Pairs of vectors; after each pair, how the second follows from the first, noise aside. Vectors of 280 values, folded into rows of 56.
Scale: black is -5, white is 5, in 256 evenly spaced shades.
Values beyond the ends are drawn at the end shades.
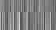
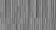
reversed, negated, shrunk.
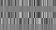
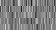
shuffled.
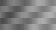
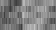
wrapped around, negated.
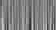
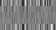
wrapped around, partly zeroed.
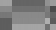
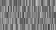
shuffled.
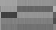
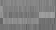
reversed, negated, shrunk.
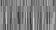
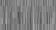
shrunk.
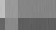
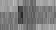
wrapped around, negated.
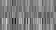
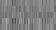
shrunk.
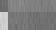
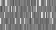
shuffled.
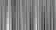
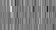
wrapped around, partly zeroed.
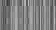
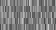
shuffled.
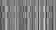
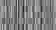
wrapped around, negated.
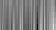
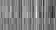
wrapped around, negated.
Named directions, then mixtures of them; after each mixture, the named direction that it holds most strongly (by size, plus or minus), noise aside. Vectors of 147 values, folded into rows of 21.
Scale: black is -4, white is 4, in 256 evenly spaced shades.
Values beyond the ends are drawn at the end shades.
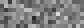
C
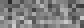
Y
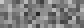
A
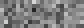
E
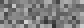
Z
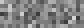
A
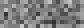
Z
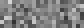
Y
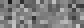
Y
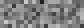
A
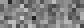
Y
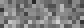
E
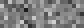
C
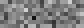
Z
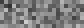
Z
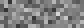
C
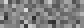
Z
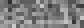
Y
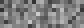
A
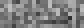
A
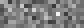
E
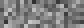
E
